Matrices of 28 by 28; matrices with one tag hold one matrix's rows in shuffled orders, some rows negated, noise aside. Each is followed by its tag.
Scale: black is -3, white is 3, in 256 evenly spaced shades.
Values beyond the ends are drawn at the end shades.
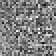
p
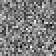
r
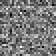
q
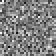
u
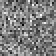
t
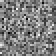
u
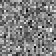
r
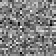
q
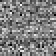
q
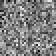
u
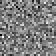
u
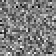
u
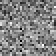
q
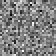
t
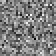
r
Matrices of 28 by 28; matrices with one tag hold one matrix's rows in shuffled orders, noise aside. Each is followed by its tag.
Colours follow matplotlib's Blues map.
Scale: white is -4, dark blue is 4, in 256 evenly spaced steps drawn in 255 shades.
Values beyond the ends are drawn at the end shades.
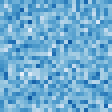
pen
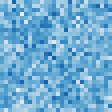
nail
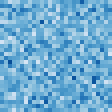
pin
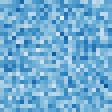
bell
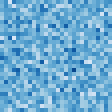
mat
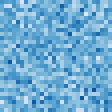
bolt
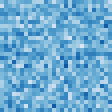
bell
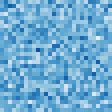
pen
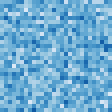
bell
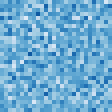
pin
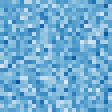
mat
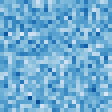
pen
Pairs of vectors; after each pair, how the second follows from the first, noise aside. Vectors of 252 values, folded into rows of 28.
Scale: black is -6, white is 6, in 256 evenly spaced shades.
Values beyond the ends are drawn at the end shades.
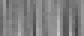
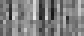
wrapped around, scaled up.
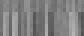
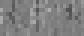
reversed, negated, partly zeroed.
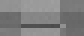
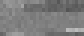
wrapped around, negated, partly zeroed.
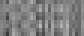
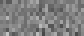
sign-scrambled.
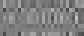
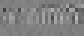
partly zeroed.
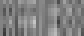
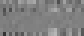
partly zeroed.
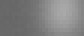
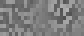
sign-scrambled.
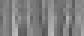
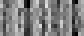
wrapped around, negated, scaled up.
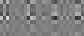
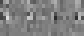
sign-scrambled.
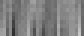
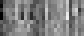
wrapped around, scaled up.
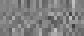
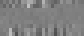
reversed, partly zeroed.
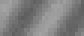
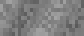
partly zeroed.
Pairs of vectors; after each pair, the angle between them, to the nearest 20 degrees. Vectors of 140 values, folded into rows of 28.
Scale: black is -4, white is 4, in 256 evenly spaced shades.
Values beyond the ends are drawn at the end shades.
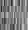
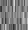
60 degrees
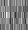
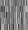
120 degrees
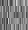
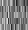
160 degrees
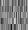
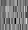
120 degrees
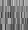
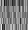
120 degrees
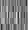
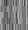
120 degrees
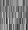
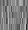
40 degrees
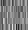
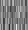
140 degrees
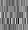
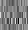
20 degrees
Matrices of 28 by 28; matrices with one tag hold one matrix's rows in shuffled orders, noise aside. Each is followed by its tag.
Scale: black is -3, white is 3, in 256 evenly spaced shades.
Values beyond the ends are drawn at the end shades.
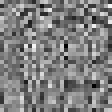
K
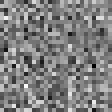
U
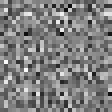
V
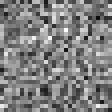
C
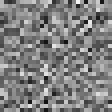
C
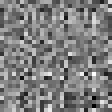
K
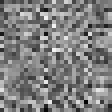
C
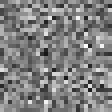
C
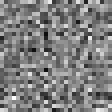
C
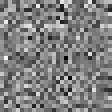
V
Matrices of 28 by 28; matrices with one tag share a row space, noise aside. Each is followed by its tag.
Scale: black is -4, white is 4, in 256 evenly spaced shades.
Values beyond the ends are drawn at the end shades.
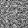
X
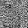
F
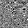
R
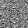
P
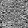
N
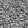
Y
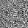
R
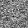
Y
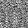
X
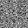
X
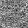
N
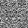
X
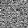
P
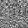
X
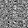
R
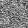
Y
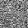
F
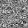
N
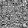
N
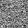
N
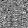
N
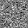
Y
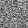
X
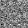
X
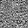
Y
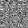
X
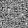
N
